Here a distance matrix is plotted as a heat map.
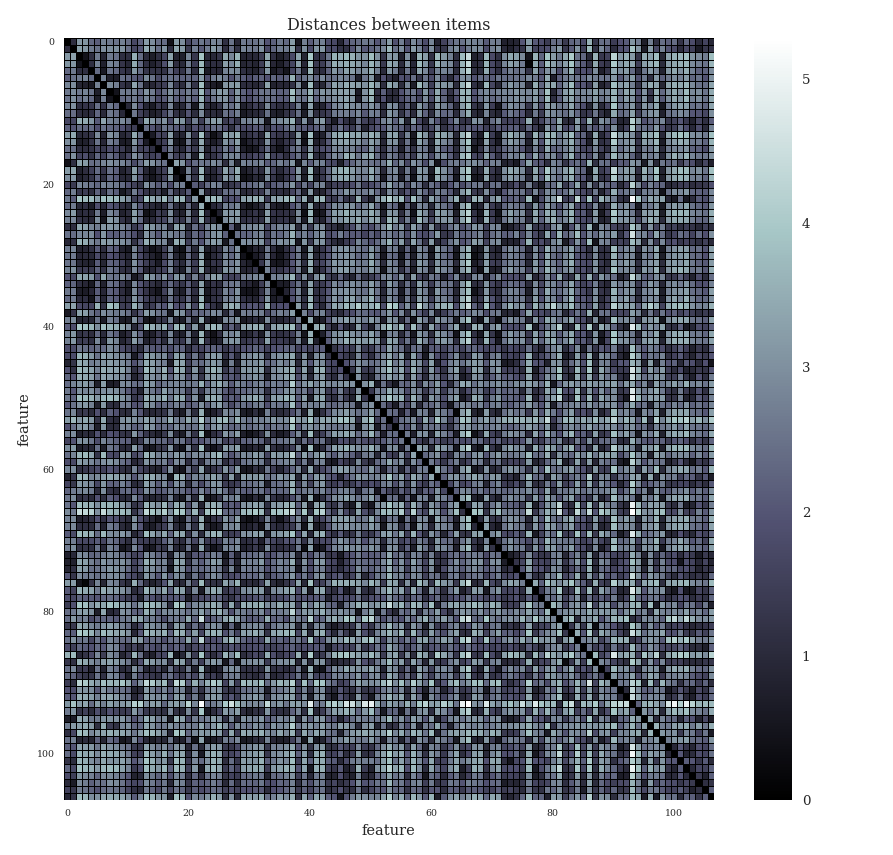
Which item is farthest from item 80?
37
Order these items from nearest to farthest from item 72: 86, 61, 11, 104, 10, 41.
104, 61, 11, 10, 41, 86
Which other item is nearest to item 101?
73
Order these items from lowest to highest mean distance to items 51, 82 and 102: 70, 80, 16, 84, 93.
80, 70, 16, 84, 93
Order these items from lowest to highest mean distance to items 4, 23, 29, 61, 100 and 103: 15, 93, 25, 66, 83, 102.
15, 25, 102, 83, 66, 93
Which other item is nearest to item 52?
64
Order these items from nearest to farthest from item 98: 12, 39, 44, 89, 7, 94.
39, 94, 89, 12, 7, 44
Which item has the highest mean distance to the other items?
93
